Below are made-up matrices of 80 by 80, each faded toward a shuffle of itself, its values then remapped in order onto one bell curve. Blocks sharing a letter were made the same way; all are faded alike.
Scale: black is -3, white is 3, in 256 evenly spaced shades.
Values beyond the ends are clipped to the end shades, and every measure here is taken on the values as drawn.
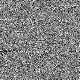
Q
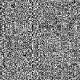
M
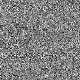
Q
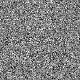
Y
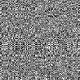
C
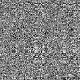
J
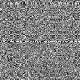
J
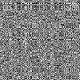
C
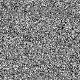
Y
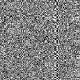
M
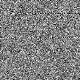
Y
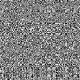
J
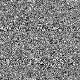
Q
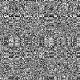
C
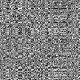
C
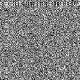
J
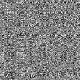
J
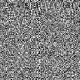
M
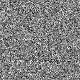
Y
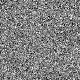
Y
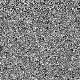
Y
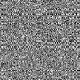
C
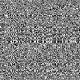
J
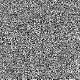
Q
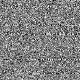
Q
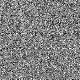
Y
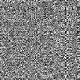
M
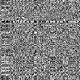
C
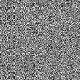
M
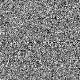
Y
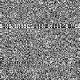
J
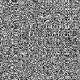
M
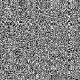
M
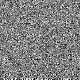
Q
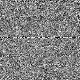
Q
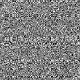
J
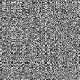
J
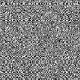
C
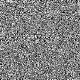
Q
